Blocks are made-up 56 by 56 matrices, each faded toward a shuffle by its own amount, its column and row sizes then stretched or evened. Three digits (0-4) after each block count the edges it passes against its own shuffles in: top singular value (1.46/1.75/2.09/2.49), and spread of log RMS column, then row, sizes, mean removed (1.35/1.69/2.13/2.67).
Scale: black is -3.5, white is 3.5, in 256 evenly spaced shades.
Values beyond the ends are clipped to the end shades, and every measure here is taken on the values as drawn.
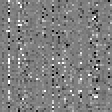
2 4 0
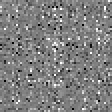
1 3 2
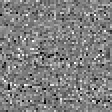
0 0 3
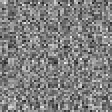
3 0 3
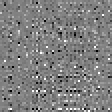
3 4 2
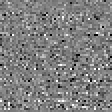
0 1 4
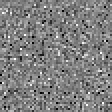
0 1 2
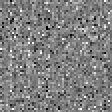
0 2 2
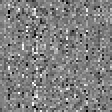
1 4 0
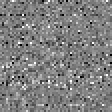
0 1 3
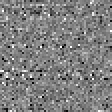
1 1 2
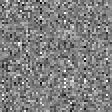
1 3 0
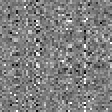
3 3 0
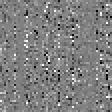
1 4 0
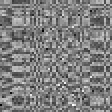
4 0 2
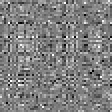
4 2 3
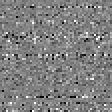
1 0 4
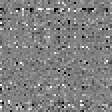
1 2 4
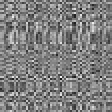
4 4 3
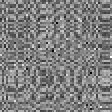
4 0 2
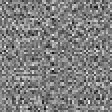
3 2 2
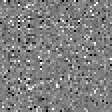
2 1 0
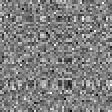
3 0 2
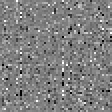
0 3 1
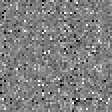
0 2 2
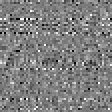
3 0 4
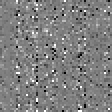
0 4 0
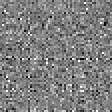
3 1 2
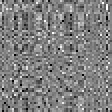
4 3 0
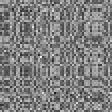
4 2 0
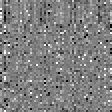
3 3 0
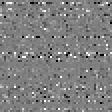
0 0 4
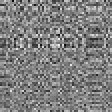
4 0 4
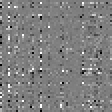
1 4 3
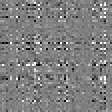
3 4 4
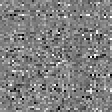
1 2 4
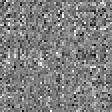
2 3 1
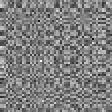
4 2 2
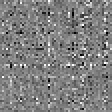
1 4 3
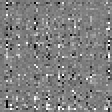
0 4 3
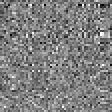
3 1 3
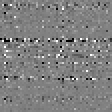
1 2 4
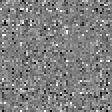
0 3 3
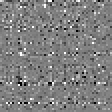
3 3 4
